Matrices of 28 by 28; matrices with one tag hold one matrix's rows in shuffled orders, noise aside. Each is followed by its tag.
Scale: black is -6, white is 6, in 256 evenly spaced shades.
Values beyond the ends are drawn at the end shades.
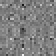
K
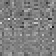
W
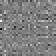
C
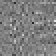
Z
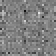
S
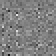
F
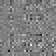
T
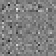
F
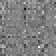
S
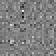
K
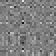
K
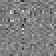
K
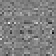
W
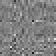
Z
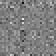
K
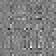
T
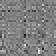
S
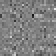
Z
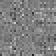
Z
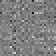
Z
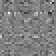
W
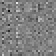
F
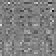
W
